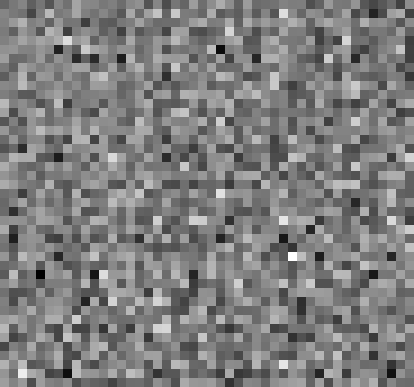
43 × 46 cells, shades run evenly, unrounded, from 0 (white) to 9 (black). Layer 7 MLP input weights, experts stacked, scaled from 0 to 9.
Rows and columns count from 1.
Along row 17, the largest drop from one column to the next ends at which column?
4
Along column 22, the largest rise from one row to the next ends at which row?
26
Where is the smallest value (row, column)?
29, 33
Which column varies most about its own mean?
32
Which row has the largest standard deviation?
42
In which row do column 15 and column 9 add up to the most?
37
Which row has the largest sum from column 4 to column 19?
43
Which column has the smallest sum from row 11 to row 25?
25
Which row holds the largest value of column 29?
7
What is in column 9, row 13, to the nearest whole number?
4
